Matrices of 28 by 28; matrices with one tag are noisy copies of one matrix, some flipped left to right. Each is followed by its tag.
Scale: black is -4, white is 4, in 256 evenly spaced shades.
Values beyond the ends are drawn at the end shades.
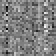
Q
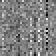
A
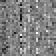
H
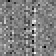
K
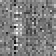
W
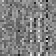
A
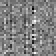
K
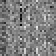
H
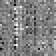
W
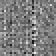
K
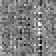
W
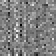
A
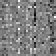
H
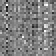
Q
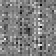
W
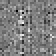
K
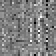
A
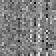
A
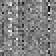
Q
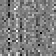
A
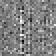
K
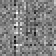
W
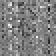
Q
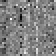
H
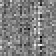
W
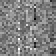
H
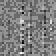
K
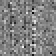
K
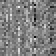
H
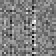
K
